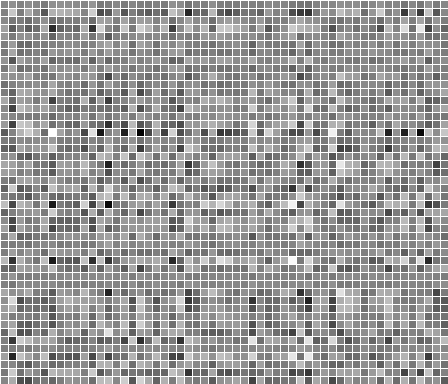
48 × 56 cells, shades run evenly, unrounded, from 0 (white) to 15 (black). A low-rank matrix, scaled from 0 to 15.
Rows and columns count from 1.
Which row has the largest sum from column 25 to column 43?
24
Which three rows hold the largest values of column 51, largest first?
17, 2, 47
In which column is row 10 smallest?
43
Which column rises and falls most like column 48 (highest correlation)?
8
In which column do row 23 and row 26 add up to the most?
14
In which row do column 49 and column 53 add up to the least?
4
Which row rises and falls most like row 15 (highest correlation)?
40
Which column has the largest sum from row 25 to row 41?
7
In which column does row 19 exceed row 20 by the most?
18
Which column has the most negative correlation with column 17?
23
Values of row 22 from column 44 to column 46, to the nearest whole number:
5 6 8
